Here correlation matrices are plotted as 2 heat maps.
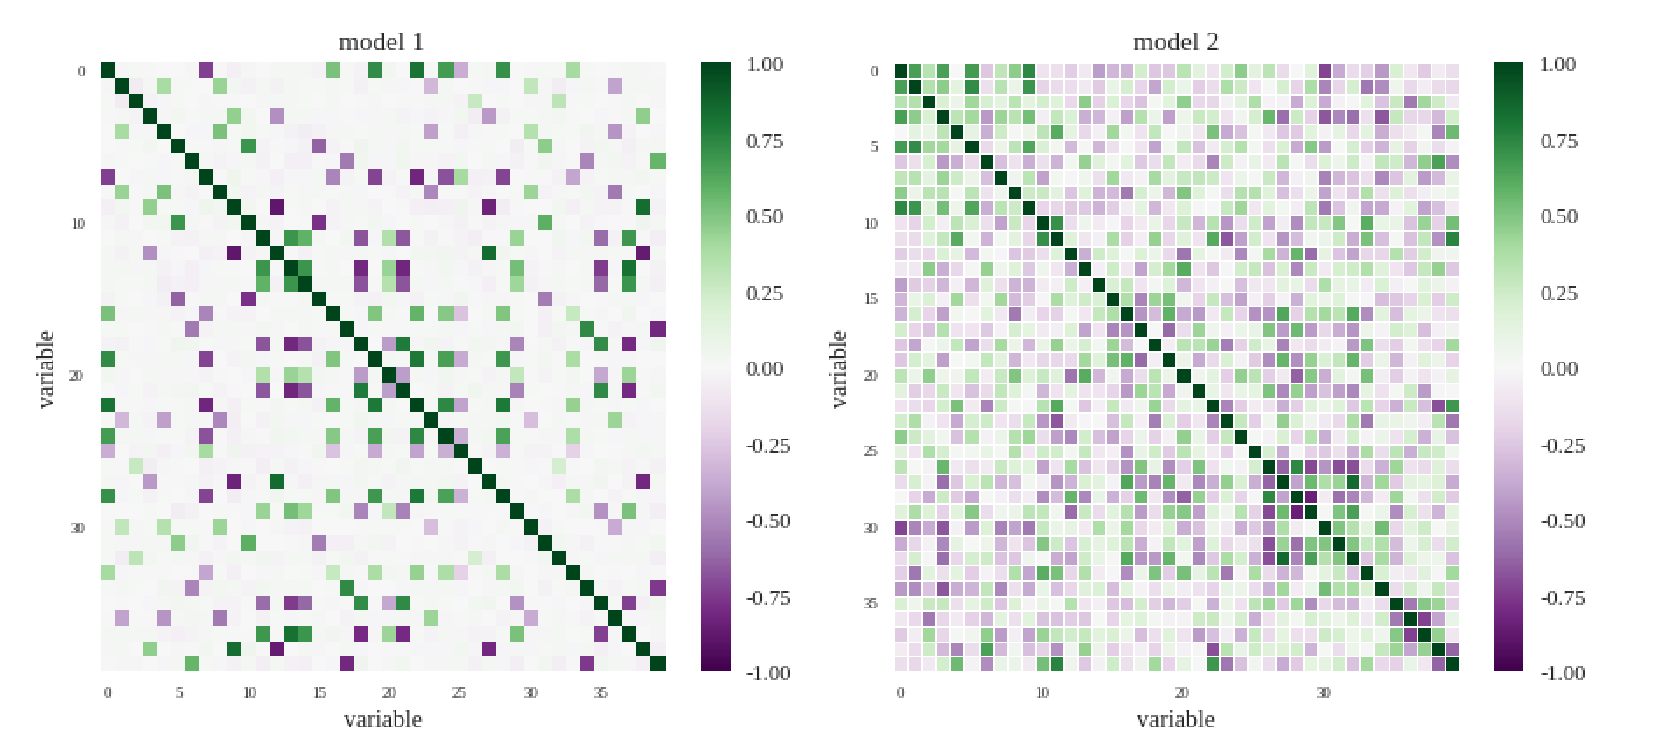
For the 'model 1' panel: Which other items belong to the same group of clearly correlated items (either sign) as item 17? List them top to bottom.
6, 34, 39
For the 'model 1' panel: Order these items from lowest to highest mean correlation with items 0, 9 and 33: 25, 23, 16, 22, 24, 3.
25, 23, 3, 16, 24, 22
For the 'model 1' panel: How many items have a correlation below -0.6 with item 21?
4
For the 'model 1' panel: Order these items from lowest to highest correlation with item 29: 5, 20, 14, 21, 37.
21, 5, 20, 14, 37
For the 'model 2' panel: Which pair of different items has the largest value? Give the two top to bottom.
27, 32
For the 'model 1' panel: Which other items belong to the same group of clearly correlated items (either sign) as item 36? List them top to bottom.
1, 4, 8, 23, 30
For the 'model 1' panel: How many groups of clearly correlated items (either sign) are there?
7
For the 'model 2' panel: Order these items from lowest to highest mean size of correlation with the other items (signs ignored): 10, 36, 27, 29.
36, 10, 29, 27
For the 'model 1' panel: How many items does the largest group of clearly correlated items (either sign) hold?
9
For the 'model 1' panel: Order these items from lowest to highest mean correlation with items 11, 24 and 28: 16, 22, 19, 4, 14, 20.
4, 20, 14, 16, 19, 22
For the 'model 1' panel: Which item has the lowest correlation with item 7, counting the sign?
22
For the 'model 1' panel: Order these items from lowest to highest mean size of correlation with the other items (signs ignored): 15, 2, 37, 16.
2, 15, 16, 37
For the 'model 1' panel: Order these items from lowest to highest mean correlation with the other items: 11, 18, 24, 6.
18, 6, 11, 24
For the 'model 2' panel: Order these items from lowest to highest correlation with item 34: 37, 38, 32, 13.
37, 13, 38, 32
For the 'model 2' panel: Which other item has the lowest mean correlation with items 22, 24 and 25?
16
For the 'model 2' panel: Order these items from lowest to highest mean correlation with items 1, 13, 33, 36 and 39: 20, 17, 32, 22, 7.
17, 32, 7, 22, 20
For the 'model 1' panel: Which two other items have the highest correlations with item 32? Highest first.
2, 26
